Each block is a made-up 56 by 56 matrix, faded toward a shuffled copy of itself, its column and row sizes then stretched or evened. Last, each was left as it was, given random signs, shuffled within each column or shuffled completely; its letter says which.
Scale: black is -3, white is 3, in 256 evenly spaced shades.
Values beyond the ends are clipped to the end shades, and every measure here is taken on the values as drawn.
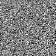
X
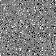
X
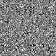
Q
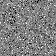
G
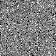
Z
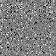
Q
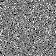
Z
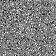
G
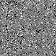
X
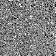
X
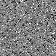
G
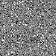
X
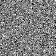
Z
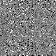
X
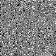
X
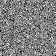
G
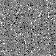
X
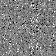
Z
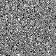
Z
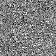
Z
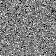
G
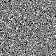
Z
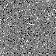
X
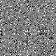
Q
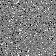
G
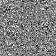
X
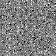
Z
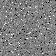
G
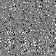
X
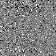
X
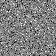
G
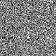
Q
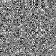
Q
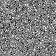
G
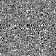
Q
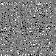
X
